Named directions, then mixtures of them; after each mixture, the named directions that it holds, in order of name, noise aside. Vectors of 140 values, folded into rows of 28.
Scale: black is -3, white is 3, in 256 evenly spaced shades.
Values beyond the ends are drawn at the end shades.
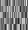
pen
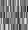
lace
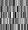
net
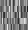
lace, net, pen.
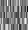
lace.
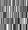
lace, pen.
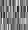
lace, net.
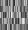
net, pen.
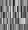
lace, net, pen.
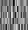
net.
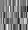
lace, pen.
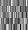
lace, net, pen.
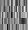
lace, net, pen.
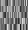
pen.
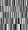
pen.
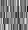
lace.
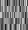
lace, pen.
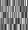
pen.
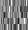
lace, pen.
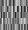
lace, net.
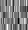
lace, pen.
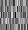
net.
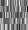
lace, pen.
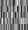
lace, net.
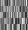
pen.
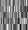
lace, pen.
